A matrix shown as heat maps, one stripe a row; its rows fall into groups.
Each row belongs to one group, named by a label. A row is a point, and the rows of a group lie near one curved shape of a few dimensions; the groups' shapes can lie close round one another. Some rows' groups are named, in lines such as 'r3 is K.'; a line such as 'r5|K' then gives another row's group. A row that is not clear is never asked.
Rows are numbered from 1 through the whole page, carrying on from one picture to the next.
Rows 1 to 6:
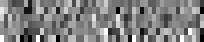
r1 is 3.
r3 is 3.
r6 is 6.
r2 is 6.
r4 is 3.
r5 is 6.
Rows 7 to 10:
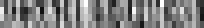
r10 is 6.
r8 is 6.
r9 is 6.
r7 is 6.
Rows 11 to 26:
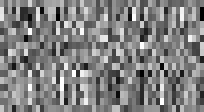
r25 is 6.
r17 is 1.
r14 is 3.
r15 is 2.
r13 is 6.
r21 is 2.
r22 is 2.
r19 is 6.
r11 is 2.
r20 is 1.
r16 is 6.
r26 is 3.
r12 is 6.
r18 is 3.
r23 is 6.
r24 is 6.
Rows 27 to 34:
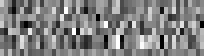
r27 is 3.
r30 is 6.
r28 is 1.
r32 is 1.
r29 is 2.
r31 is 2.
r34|3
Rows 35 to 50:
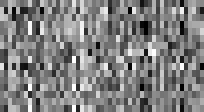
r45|3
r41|2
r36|6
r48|3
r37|3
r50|2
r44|6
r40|3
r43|2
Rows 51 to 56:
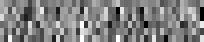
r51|3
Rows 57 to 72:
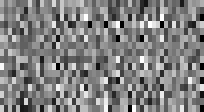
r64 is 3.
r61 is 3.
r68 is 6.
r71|3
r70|6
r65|1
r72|6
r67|1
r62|6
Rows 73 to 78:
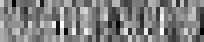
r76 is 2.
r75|6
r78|2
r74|6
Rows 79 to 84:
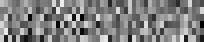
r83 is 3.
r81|3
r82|6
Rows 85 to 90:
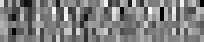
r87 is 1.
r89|3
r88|3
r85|6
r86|1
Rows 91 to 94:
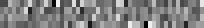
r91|2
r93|3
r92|3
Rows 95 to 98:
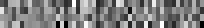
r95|2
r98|6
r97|2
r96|6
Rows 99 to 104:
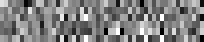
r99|6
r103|1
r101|6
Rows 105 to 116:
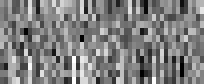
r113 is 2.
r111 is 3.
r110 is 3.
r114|2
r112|3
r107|2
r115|2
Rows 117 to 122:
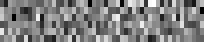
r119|3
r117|1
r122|3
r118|6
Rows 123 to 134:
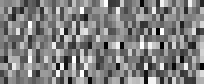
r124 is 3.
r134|1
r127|6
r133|2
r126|2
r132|6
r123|6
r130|2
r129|1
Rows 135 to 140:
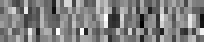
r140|6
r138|6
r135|3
